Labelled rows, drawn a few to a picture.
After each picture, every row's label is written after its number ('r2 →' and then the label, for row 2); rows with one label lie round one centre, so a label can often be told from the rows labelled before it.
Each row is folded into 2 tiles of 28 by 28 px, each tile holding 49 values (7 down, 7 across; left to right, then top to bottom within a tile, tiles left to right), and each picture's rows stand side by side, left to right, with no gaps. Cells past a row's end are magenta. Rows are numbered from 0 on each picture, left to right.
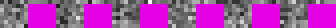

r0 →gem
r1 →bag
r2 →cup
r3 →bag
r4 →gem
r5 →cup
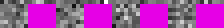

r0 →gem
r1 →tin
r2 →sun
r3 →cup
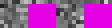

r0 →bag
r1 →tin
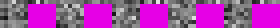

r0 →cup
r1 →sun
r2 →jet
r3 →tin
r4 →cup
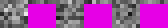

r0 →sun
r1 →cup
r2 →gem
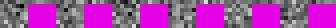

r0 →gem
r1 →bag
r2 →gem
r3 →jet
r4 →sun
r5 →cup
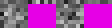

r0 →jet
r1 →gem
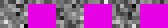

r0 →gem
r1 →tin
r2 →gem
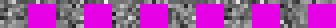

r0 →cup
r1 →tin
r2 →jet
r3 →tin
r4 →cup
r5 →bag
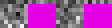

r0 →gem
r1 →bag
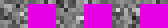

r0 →tin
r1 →bag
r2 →sun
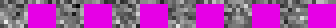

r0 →gem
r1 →gem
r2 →gem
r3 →cup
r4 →sun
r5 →bag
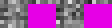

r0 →cup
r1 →cup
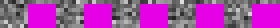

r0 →gem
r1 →bag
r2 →cup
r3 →cup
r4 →sun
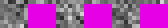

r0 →gem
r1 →sun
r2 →tin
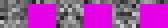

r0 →cup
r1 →sun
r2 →gem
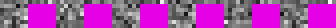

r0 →tin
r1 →sun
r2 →tin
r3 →gem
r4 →cup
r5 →tin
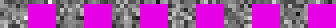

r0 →tin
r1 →sun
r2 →sun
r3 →jet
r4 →tin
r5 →gem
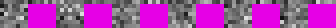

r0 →jet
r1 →sun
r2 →bag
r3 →gem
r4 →bag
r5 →cup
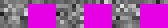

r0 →sun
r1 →tin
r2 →sun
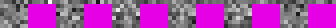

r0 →tin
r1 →jet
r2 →sun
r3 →sun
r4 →sun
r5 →gem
